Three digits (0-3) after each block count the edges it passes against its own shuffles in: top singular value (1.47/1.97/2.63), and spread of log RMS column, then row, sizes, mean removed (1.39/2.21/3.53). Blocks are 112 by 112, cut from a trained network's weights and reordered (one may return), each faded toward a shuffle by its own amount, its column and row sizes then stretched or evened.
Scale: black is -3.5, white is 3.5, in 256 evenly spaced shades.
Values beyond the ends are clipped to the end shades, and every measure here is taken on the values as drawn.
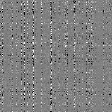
1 3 2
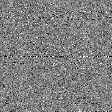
1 0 2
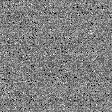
0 1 1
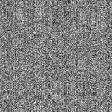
2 1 0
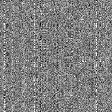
2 2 0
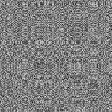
3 0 1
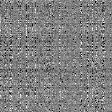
2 3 0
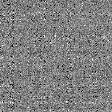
0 2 1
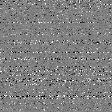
0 1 3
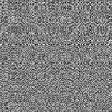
3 1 2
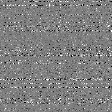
1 1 3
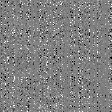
1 3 1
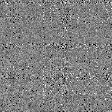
0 2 2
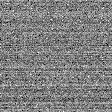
2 0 0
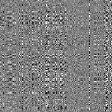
3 3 2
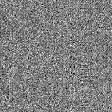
1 1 0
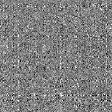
1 2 2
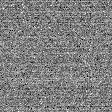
1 0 0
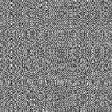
3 2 0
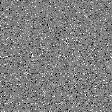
1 1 1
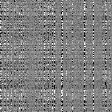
3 3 0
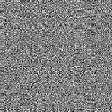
3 0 2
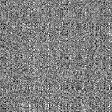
2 1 2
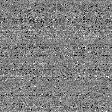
1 1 2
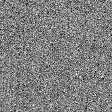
0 0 0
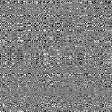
3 2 3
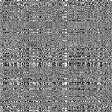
3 1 3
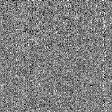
1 2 1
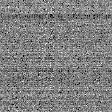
2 2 0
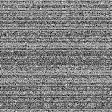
3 1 0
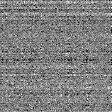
2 2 1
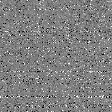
1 1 2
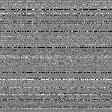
3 0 3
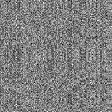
2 1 0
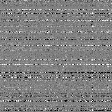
2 1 3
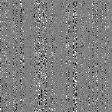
1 3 1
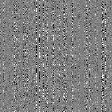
2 3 1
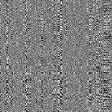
3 3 2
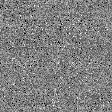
0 1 1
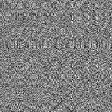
3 1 1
